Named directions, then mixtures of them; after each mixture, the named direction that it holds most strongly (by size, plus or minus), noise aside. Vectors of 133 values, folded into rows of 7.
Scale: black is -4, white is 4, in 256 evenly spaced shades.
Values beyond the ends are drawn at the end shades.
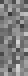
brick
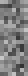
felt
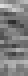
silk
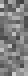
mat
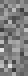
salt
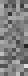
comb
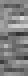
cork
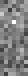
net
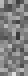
mat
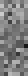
comb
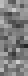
silk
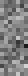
comb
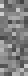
mat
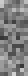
felt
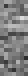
cork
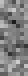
silk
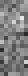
net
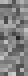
felt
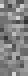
mat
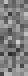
brick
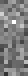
net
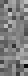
comb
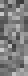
mat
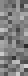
comb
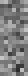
felt
